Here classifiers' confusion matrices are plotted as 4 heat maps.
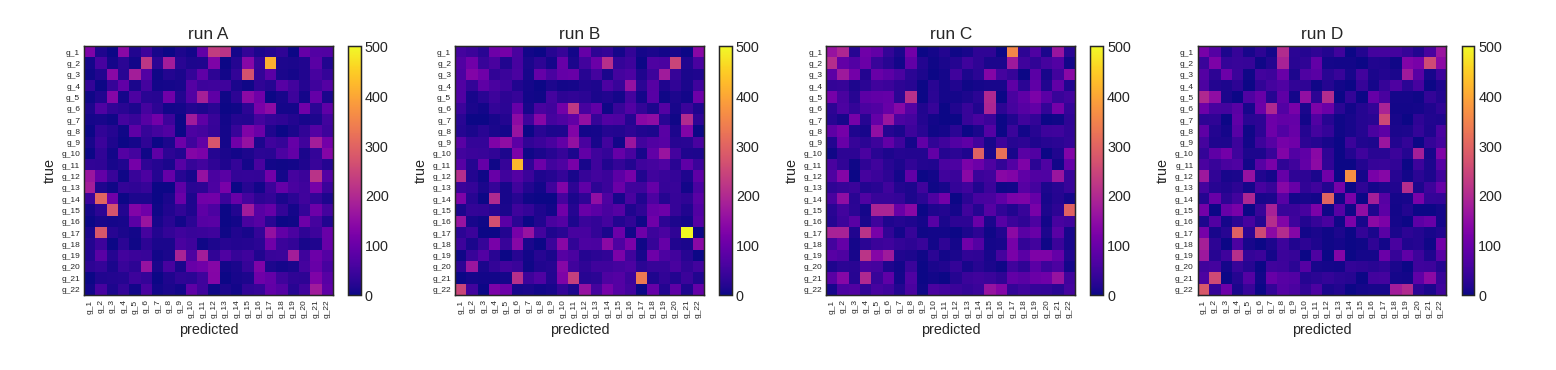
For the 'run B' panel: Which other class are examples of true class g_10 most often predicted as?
g_19
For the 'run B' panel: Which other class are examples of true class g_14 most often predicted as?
g_4
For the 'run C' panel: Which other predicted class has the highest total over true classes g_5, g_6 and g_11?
g_15
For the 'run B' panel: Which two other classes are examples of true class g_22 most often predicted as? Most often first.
g_1, g_12
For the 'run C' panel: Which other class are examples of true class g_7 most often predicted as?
g_6
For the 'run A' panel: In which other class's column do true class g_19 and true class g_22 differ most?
g_9
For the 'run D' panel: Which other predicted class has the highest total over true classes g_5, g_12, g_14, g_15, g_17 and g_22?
g_1
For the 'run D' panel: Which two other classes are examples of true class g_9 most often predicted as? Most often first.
g_17, g_8
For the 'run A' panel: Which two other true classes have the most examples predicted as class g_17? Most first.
g_2, g_6
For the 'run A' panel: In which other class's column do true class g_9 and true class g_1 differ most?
g_13
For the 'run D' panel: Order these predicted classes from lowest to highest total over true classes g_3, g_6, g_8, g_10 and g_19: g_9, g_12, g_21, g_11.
g_21, g_12, g_9, g_11
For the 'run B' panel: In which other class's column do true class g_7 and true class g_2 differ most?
g_20
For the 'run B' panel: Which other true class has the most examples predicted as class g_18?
g_7
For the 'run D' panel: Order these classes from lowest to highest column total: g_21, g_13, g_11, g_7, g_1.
g_13, g_21, g_11, g_7, g_1
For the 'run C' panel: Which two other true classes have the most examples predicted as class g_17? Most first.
g_1, g_2
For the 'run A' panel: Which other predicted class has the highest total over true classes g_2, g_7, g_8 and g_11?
g_17
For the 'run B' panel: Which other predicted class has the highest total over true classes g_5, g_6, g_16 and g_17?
g_21
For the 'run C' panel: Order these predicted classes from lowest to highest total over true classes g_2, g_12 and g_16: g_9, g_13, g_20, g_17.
g_9, g_20, g_13, g_17
